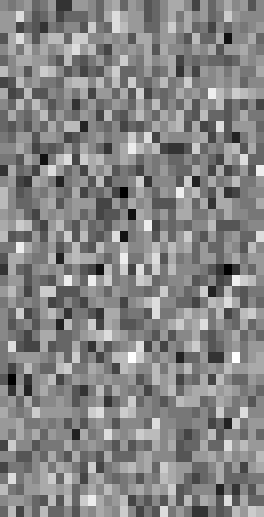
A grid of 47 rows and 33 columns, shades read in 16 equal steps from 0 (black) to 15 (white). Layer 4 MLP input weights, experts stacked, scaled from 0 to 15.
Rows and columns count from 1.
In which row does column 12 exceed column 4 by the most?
26
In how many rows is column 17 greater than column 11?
25
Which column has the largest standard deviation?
29
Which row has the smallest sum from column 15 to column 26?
16
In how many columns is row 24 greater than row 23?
12
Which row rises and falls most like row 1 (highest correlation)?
2
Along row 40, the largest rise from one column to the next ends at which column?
11
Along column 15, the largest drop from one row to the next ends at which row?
34
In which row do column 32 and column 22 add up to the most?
23
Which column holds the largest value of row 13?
19
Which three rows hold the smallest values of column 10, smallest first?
40, 10, 15
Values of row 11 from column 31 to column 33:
10 7 7
